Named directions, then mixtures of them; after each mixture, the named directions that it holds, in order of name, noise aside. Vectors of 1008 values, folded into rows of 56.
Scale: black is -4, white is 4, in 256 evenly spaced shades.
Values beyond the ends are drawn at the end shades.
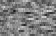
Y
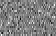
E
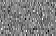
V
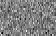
E, V.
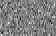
E.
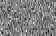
E, V.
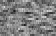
Y.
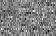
V, Y.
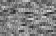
Y.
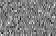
E.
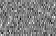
E.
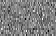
V.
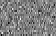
E.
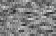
Y.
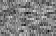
V, Y.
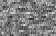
E, Y.
